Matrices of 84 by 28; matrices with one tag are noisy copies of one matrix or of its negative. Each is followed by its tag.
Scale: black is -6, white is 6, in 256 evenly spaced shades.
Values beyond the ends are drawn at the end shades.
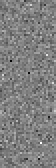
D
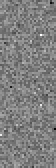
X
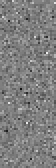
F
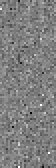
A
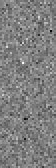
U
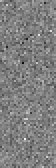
U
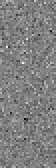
U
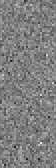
D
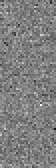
X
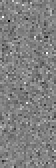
F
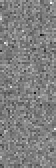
X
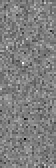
U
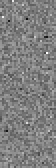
F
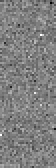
X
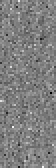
A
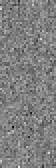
A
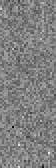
A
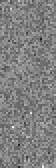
A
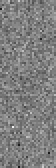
A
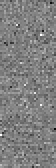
X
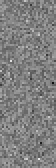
D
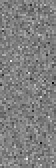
D
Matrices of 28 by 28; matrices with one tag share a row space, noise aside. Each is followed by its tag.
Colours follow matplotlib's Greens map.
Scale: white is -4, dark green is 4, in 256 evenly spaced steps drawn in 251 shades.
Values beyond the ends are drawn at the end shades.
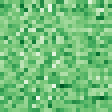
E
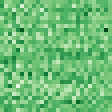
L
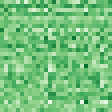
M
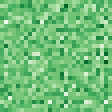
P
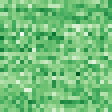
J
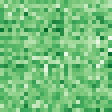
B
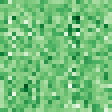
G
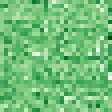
B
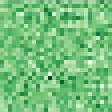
E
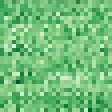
L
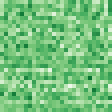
J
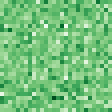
P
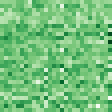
B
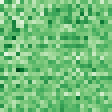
L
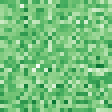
E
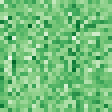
G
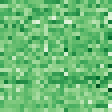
B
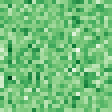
G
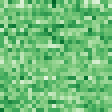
J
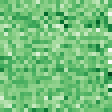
B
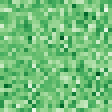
P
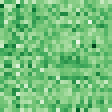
L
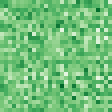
P
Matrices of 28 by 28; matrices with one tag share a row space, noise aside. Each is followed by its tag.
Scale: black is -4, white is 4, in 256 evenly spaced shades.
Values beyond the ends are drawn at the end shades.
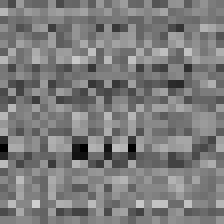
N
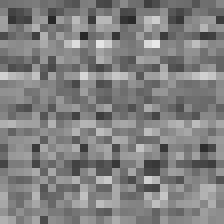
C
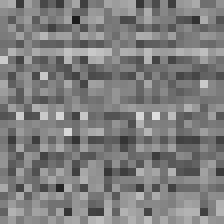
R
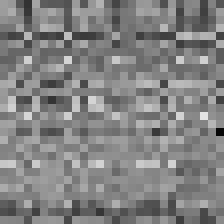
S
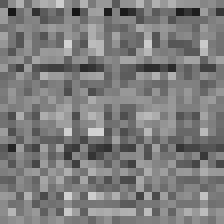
R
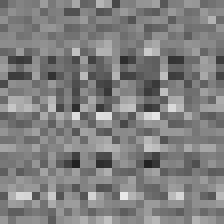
C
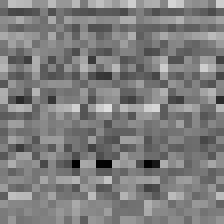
C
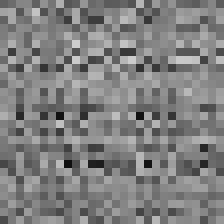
R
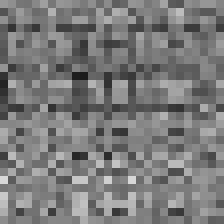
N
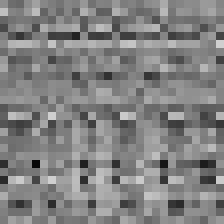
C
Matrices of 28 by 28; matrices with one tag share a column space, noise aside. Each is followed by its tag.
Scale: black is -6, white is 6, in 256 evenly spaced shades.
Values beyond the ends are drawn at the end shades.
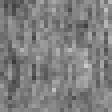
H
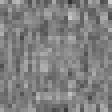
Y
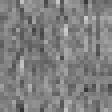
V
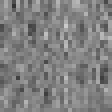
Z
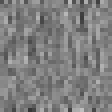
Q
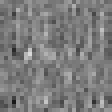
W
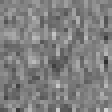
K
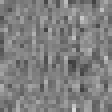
V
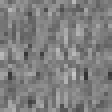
W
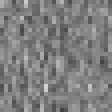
V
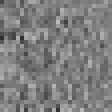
K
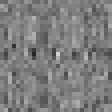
W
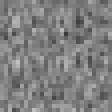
K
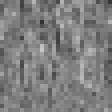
H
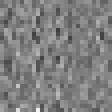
K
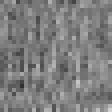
Y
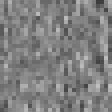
V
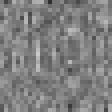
Q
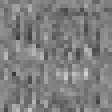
W
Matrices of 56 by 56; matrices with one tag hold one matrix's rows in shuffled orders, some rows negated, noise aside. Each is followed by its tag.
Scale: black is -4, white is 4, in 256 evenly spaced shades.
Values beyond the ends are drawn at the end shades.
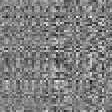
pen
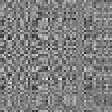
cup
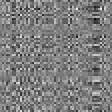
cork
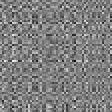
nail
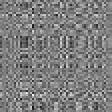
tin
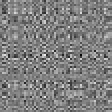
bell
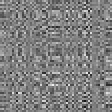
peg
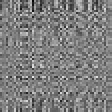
tin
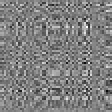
peg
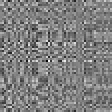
cup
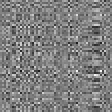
cork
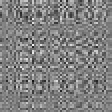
tin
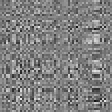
cork
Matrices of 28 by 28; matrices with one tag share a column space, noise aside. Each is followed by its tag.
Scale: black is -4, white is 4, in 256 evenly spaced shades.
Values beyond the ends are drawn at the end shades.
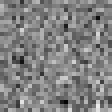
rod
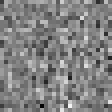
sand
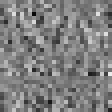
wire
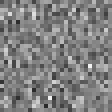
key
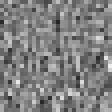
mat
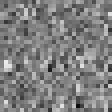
key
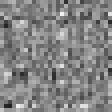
sand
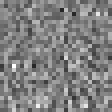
key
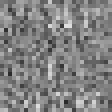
wire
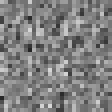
wire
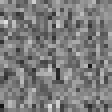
sand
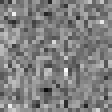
sand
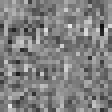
wire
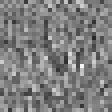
mat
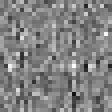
mat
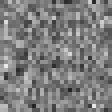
sand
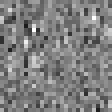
wire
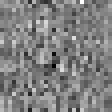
mat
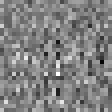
rod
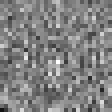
rod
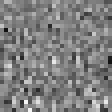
rod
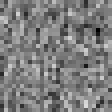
wire
